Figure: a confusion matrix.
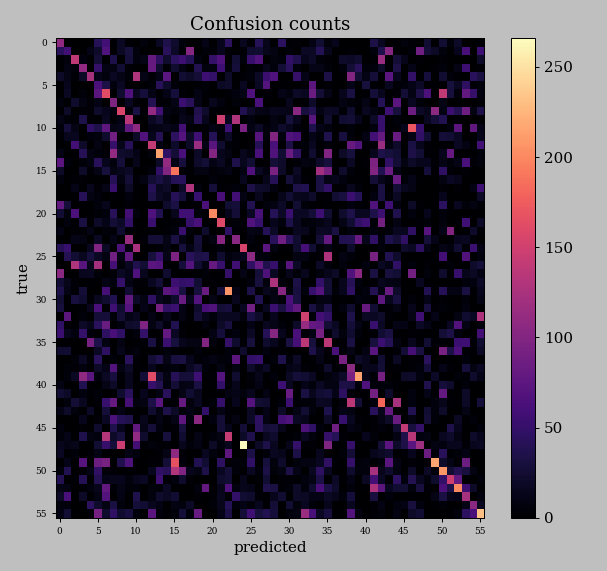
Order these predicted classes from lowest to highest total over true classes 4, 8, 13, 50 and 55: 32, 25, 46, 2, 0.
2, 0, 25, 32, 46
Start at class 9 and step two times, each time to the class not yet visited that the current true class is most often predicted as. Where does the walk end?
42
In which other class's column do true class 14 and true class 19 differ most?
53
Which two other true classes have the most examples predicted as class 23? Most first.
9, 37
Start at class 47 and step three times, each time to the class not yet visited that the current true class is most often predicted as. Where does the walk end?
46
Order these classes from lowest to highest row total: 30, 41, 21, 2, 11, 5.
5, 41, 30, 21, 2, 11
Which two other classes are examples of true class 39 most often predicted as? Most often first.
12, 3
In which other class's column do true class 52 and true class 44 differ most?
41
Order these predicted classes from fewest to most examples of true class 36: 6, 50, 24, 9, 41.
9, 24, 6, 41, 50
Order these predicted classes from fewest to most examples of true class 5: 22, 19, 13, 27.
19, 22, 13, 27
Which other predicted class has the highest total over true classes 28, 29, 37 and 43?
22
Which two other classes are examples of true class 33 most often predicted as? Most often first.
32, 11
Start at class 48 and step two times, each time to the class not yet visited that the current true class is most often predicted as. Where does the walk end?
34
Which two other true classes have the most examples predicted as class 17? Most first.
1, 26
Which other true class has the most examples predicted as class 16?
50
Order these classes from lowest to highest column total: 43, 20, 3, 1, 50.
1, 20, 3, 43, 50
